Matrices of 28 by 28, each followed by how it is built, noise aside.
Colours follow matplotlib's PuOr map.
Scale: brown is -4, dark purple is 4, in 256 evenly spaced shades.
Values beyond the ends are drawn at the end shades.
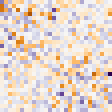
block diagonal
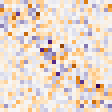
block diagonal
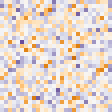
repeating rows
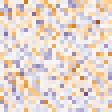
Toeplitz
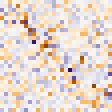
block diagonal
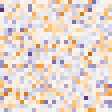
noise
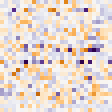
uneven rows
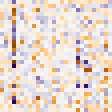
uneven columns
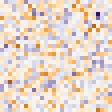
noise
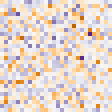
repeating rows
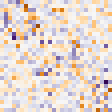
block diagonal
